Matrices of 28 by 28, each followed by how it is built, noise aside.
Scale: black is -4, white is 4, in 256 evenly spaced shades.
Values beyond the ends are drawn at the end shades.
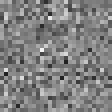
low rank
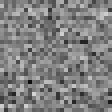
blocks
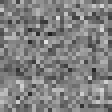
blocks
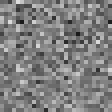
low rank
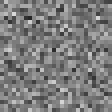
noise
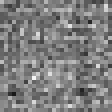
blocks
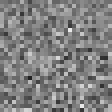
low rank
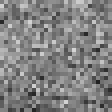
smooth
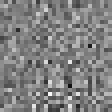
low rank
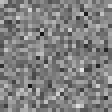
noise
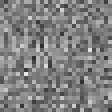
blocks
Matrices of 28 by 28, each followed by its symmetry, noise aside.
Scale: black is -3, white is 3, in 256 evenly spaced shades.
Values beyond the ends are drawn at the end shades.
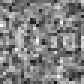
mirrored top to bottom.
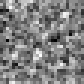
antisymmetric.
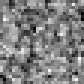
no symmetry.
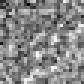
symmetric.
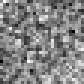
symmetric.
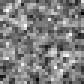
symmetric.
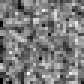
no symmetry.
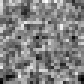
no symmetry.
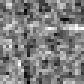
antisymmetric.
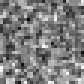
no symmetry.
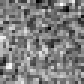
antisymmetric.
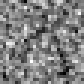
no symmetry.
